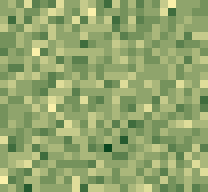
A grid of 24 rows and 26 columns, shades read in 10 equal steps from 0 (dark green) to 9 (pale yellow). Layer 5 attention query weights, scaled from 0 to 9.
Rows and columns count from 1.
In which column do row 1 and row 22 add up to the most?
22
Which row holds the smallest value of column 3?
9
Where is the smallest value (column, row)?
14, 19
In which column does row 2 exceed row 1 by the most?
7
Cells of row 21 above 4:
18
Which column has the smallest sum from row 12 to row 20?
16
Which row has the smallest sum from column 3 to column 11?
24
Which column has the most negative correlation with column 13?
21
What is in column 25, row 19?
7
